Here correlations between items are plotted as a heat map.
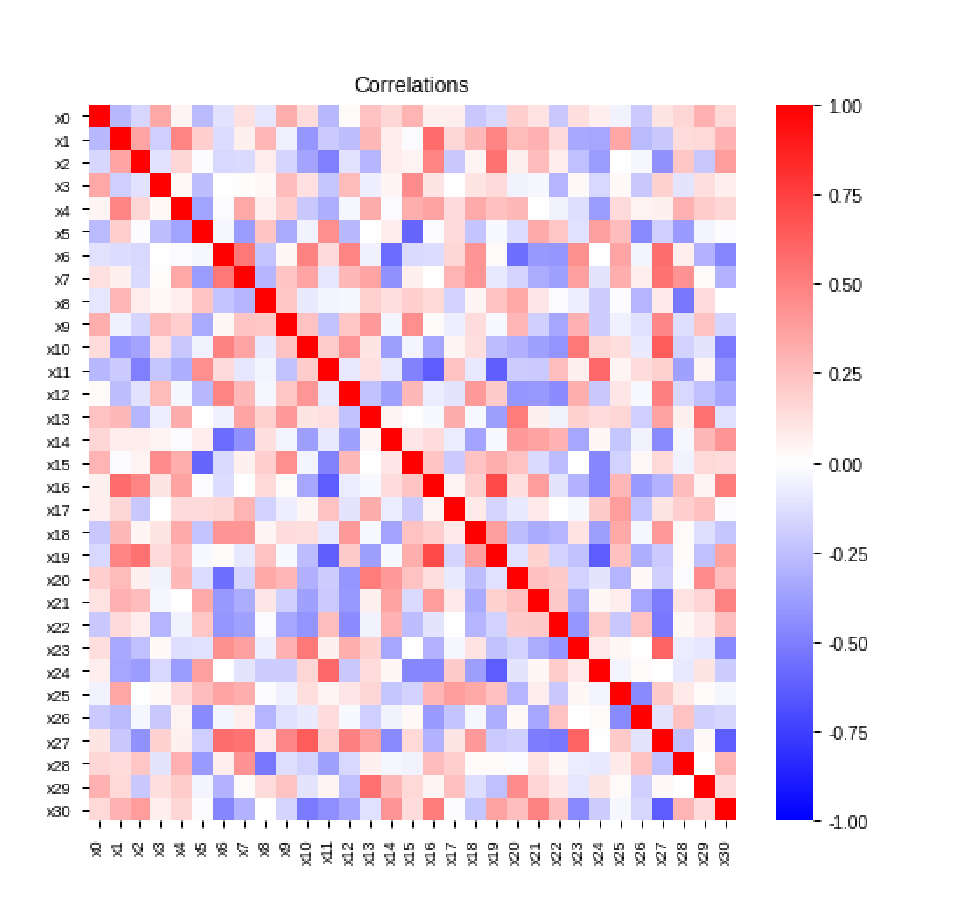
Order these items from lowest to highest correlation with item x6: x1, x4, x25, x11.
x1, x4, x11, x25
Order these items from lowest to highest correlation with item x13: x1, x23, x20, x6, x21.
x6, x21, x23, x1, x20
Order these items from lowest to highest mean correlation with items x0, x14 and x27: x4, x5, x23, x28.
x5, x28, x4, x23
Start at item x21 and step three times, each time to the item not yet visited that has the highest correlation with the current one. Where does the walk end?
x19
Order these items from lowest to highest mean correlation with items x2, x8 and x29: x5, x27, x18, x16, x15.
x27, x18, x5, x15, x16
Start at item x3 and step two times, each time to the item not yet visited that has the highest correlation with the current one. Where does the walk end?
x9
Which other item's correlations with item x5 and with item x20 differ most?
x15
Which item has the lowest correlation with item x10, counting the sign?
x30
